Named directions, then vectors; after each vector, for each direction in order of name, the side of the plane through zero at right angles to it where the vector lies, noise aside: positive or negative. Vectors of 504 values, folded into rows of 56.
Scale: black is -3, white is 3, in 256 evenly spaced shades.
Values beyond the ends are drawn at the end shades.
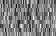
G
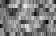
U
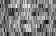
negative, positive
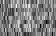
negative, positive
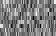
negative, negative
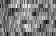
negative, positive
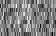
negative, positive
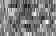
positive, negative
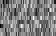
positive, positive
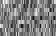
negative, negative
